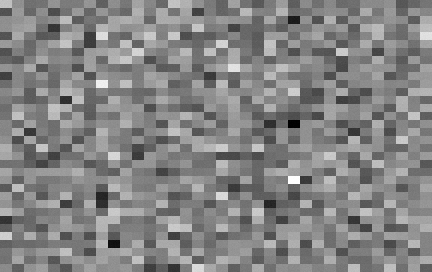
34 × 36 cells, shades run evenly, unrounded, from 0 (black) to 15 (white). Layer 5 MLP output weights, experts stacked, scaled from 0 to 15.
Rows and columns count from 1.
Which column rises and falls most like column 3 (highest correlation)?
30
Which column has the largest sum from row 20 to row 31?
28
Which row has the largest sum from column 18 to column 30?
19
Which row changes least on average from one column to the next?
22
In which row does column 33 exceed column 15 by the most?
34
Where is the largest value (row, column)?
23, 25
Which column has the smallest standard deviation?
21
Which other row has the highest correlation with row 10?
5
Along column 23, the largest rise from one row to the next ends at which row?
31
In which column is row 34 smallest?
15
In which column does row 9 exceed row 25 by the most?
20
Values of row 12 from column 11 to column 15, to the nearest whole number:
7 6 6 8 7
